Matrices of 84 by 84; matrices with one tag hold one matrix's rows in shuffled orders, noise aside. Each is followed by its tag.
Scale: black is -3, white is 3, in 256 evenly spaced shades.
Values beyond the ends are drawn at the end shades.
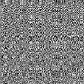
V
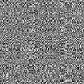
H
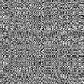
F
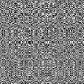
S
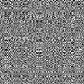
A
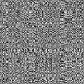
H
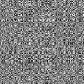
S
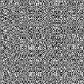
V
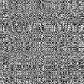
F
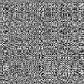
F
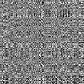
F
